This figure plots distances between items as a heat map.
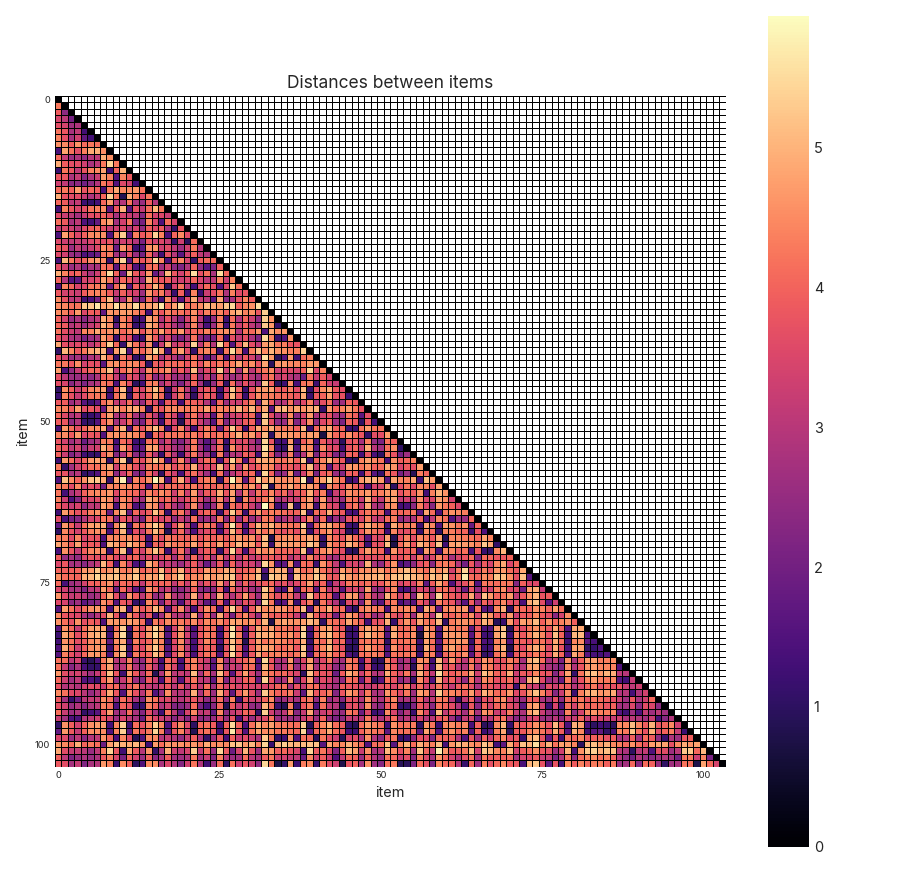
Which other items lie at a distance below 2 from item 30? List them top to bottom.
18, 20, 22
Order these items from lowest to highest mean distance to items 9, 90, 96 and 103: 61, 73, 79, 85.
61, 85, 79, 73
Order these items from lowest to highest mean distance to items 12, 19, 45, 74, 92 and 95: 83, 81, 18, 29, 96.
96, 18, 29, 83, 81
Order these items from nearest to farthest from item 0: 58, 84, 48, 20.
84, 20, 58, 48
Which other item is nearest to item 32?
74
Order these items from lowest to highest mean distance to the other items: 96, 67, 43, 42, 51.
96, 43, 67, 51, 42
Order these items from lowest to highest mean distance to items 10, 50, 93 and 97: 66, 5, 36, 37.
5, 37, 66, 36
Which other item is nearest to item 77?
43
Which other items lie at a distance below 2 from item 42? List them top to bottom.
1, 57, 61, 65, 75
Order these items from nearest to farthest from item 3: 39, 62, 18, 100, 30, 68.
62, 18, 30, 39, 68, 100
